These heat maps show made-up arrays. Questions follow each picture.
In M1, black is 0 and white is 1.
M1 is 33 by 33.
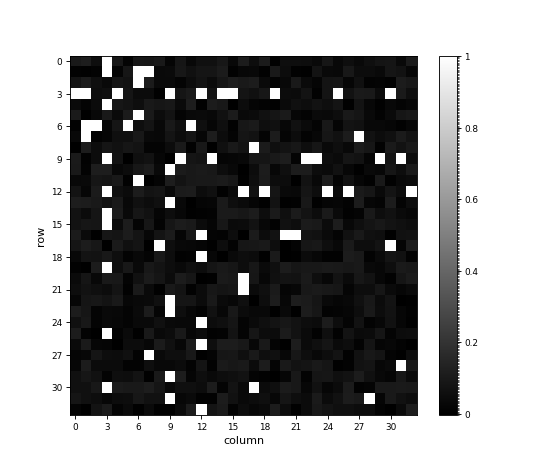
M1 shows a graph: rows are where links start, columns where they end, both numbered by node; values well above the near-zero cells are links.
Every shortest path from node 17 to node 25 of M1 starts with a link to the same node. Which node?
node 30
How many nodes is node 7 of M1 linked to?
2
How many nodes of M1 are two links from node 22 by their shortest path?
6
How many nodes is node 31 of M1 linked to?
2
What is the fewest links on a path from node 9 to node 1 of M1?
2
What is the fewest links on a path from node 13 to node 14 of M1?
3
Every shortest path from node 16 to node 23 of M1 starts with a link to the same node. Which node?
node 12
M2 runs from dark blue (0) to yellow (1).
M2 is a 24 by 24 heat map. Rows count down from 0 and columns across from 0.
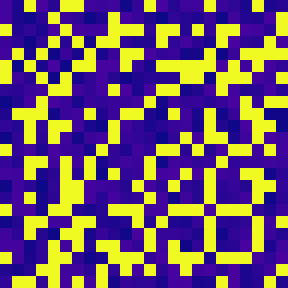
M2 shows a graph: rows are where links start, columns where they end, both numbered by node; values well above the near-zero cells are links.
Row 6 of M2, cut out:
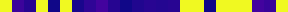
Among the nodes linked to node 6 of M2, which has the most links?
node 5
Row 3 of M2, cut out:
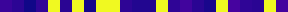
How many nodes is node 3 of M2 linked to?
7
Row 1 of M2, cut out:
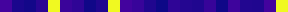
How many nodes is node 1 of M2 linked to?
3
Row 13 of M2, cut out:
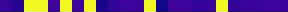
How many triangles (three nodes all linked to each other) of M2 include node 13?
5
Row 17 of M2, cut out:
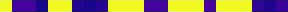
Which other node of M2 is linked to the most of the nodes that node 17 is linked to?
node 21
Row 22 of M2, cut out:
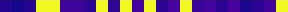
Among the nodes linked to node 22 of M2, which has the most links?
node 4
